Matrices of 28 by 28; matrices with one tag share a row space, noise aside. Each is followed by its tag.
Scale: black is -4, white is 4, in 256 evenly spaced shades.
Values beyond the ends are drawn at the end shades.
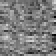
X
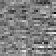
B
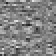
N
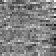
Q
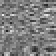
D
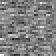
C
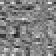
N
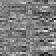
B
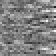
Q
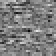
N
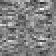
C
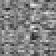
D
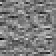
C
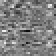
N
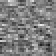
C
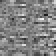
B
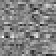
D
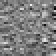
X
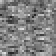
C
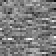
Q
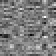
X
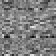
D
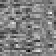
N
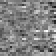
B
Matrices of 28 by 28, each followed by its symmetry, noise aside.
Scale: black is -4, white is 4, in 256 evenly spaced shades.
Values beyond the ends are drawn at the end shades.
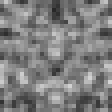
mirrored left to right.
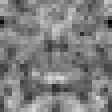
mirrored left to right.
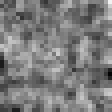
no symmetry.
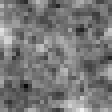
symmetric across the other diagonal.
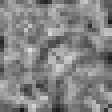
symmetric.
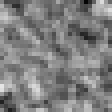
antisymmetric.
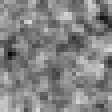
no symmetry.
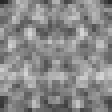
mirrored left to right.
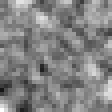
symmetric across the other diagonal.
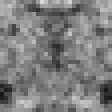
mirrored left to right.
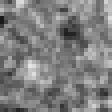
antisymmetric.
